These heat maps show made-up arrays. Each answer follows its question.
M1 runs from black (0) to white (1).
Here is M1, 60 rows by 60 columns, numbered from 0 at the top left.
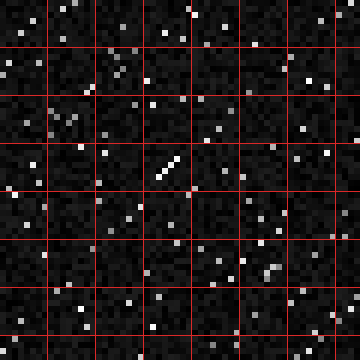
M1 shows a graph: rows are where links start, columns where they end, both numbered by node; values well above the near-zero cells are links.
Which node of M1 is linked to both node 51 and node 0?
node 58
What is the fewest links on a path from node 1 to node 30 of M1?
3
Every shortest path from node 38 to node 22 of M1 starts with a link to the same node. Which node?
node 18
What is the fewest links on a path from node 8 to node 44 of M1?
4
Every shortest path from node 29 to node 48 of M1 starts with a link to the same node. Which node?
node 40
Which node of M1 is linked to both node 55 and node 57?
node 39
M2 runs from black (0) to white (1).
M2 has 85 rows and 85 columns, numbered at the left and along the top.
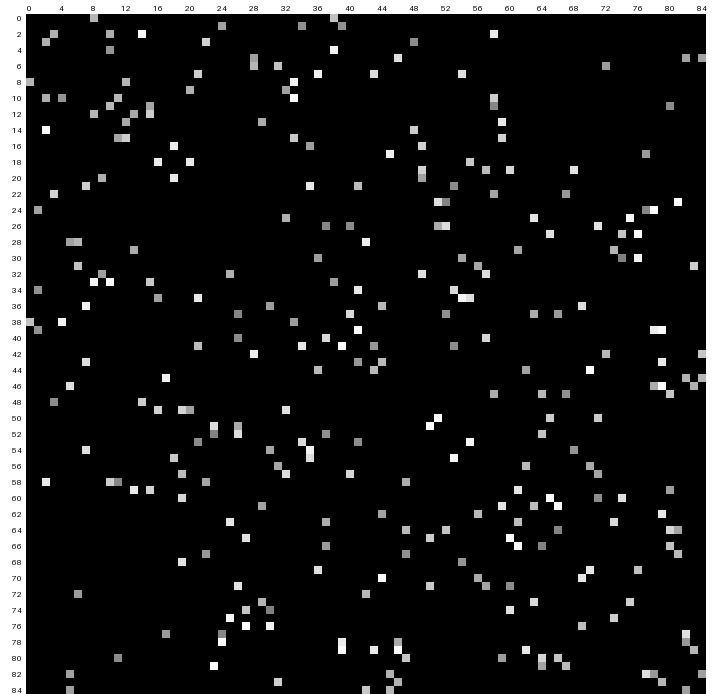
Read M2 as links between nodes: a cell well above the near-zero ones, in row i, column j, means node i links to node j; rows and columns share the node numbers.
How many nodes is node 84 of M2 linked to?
4
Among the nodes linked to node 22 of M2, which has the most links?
node 58
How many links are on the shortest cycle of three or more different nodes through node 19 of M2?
4
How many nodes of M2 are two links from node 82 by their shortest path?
6
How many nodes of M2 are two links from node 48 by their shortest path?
2
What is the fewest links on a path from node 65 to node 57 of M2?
3
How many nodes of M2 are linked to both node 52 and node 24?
0
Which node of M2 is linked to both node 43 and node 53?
node 41
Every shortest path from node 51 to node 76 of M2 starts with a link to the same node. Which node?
node 50
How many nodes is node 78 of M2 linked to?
4
